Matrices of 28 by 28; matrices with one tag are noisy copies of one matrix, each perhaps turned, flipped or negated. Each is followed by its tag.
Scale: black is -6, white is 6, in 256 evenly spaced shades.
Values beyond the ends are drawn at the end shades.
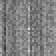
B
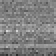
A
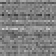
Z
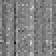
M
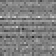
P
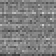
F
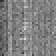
A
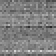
B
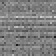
P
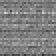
F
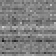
Z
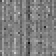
Z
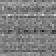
M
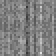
Z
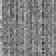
F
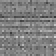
P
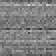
B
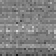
A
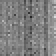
A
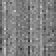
B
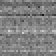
M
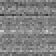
M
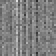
P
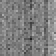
A
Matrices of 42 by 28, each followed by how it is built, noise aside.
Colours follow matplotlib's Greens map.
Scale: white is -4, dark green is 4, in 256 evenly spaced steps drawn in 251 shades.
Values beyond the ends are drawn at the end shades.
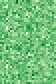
uneven columns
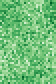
smooth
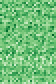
repeating columns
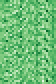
repeating rows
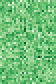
low rank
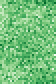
smooth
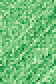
Hankel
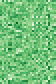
low rank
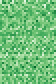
repeating columns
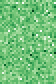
sparse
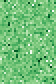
sparse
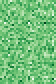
low rank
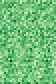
repeating columns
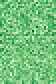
repeating columns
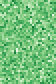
noise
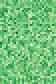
repeating columns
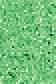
sparse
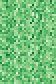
repeating rows
